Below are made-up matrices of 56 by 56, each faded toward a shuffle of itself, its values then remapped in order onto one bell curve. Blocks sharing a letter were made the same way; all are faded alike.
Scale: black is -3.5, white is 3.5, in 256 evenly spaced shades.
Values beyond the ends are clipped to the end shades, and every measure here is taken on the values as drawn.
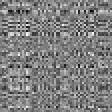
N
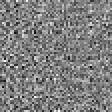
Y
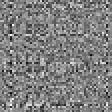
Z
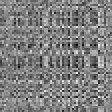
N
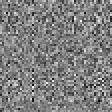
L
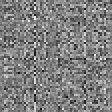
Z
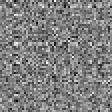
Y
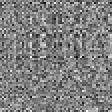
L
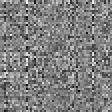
Z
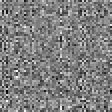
Z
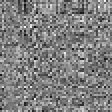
Z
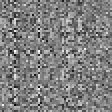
Z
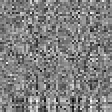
Z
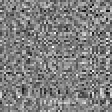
L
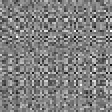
N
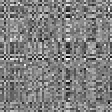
N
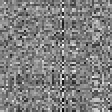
Z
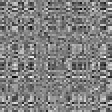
N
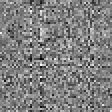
Z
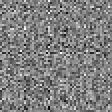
Y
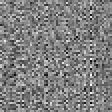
Z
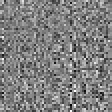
Z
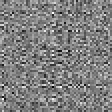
L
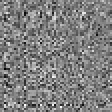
Z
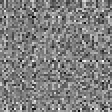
Z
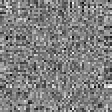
Y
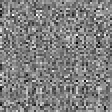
L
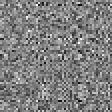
Y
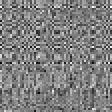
N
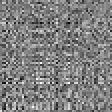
Z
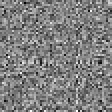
Y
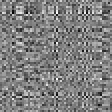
N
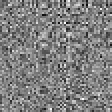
Y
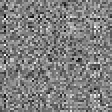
L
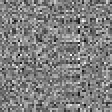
Y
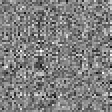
Y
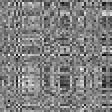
N
